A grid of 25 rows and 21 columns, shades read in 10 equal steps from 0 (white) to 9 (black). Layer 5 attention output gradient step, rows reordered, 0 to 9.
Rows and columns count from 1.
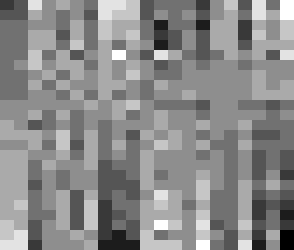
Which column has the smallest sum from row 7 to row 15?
5
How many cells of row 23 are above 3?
12
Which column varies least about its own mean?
14
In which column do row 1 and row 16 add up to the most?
15
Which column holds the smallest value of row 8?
10
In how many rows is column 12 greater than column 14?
8
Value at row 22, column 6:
6
